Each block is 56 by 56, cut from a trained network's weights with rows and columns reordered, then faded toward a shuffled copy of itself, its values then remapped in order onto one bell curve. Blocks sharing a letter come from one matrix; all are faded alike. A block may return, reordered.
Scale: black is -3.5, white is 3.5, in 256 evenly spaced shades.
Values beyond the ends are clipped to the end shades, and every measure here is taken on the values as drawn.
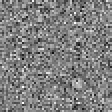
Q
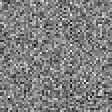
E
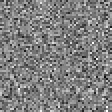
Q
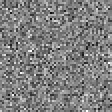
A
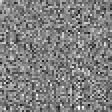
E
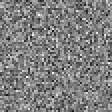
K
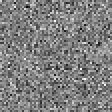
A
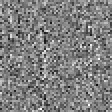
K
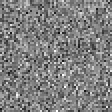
Q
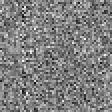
K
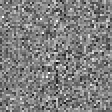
K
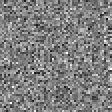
Q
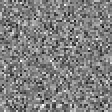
A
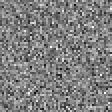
A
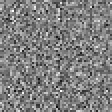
E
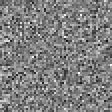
A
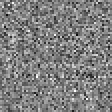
A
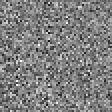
K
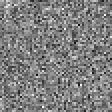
Q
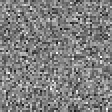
K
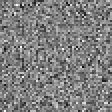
A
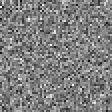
Q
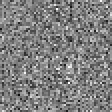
Q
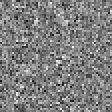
E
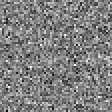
K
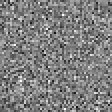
Q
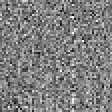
E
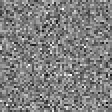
A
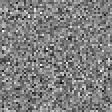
A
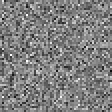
K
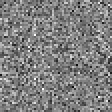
Q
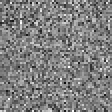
A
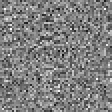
E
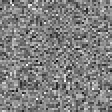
E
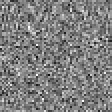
E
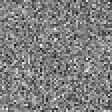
K
